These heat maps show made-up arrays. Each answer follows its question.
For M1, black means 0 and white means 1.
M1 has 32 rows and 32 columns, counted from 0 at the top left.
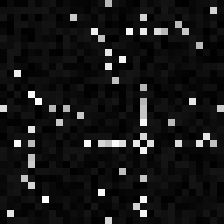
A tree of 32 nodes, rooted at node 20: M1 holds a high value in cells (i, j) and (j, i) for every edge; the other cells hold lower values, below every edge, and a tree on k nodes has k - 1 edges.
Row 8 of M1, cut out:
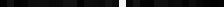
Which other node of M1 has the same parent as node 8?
24
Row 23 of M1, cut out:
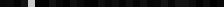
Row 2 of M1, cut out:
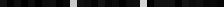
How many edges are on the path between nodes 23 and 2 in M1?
3
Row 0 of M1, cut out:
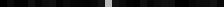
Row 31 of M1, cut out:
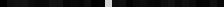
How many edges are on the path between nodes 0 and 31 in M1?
2
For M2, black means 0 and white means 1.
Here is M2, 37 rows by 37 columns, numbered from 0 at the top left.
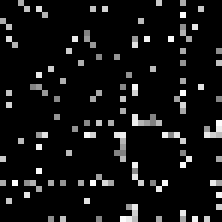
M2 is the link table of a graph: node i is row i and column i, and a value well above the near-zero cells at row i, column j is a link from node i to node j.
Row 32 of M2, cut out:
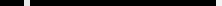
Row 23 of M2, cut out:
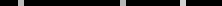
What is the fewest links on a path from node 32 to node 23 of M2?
3
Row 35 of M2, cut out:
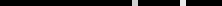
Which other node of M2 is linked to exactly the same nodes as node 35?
node 27
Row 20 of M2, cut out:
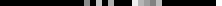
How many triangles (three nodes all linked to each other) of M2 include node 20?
4
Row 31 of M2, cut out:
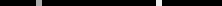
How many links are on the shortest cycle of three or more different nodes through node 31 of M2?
5
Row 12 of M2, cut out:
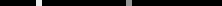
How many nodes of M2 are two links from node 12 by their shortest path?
8
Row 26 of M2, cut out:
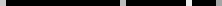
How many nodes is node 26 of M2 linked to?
4
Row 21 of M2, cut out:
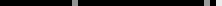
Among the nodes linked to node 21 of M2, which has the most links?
node 36
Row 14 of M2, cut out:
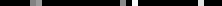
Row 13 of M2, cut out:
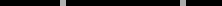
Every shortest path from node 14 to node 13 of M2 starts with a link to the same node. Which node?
node 5
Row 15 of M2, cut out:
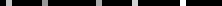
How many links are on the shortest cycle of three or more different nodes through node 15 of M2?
3
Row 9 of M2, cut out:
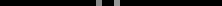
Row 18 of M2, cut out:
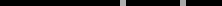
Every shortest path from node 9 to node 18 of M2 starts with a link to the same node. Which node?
node 16
